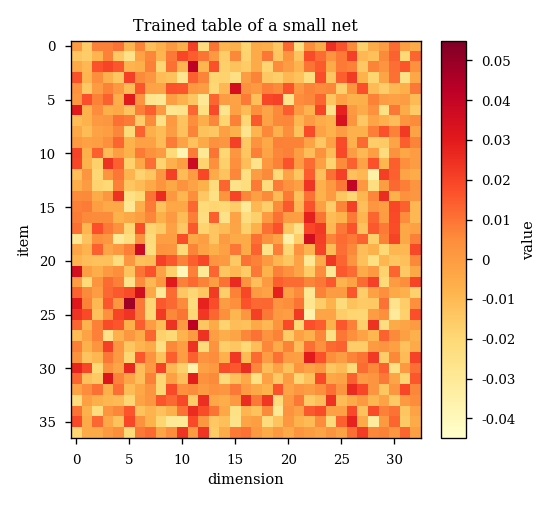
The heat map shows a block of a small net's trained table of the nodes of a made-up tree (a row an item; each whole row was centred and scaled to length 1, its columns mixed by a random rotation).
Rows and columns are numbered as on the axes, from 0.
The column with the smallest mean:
14
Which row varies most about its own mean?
24
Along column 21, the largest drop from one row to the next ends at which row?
26
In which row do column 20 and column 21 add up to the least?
18
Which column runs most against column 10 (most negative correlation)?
0
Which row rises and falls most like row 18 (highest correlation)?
1
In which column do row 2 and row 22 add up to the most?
11
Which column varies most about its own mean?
5
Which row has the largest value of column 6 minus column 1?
19
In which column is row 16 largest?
22
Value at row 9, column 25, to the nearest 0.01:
0.02
